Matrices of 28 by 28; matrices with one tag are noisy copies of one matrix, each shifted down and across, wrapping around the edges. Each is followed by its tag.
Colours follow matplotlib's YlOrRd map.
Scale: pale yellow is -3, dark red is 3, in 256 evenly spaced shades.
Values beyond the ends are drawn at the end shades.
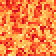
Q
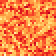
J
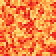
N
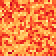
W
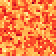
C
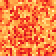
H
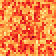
H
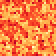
C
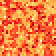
Q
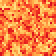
N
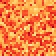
J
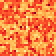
C
